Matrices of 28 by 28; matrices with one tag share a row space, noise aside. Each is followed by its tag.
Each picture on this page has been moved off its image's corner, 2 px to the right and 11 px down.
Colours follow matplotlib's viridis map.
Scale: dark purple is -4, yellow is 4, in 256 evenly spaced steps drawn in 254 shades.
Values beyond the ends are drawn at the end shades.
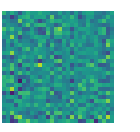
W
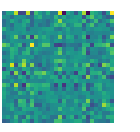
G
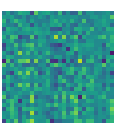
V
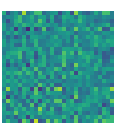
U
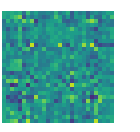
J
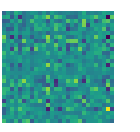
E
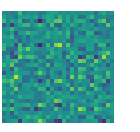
W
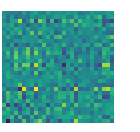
U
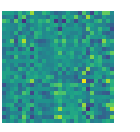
G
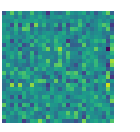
E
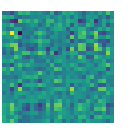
W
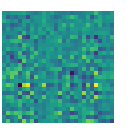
J
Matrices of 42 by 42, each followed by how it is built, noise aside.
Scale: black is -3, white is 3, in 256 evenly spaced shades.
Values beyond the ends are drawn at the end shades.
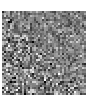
lower triangular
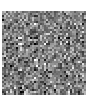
low rank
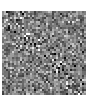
block diagonal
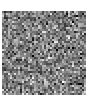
noise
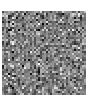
low rank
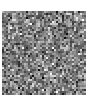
noise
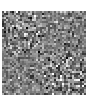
block diagonal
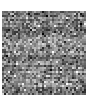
blocks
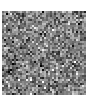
noise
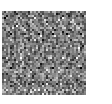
repeating columns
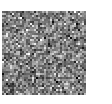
noise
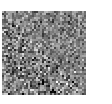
lower triangular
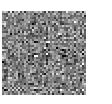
low rank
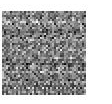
repeating columns
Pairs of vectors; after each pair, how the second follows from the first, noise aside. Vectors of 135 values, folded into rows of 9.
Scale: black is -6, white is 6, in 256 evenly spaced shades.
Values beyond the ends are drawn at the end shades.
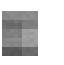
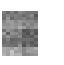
negated.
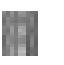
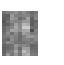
wrapped around.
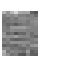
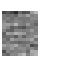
negated.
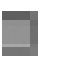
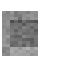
reversed, negated.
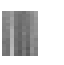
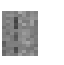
wrapped around, negated, partly zeroed.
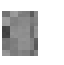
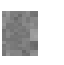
reversed, negated, shrunk.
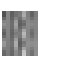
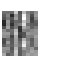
wrapped around, scaled up.
